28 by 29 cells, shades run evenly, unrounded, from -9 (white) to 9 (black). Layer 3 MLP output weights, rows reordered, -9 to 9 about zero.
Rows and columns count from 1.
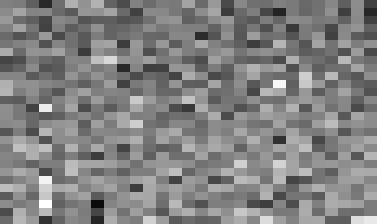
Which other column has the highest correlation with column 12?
10
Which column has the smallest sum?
6
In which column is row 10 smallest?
24
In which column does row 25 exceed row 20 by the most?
3
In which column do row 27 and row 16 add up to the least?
11
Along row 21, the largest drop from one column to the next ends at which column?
19
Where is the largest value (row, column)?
26, 8
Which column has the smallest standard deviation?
5
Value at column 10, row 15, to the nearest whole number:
-3
